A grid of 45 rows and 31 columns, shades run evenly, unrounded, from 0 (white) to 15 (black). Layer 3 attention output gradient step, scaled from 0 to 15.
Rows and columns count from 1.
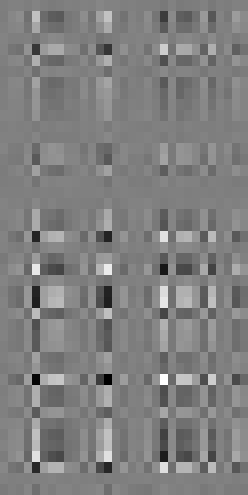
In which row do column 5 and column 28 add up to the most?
35
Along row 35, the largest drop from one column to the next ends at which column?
6
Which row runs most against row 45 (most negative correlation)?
19
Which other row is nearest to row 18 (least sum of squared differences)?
12
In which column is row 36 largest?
21
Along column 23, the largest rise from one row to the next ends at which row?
36
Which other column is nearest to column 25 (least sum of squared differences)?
16
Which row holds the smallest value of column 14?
25
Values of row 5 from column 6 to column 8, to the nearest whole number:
6 5 5
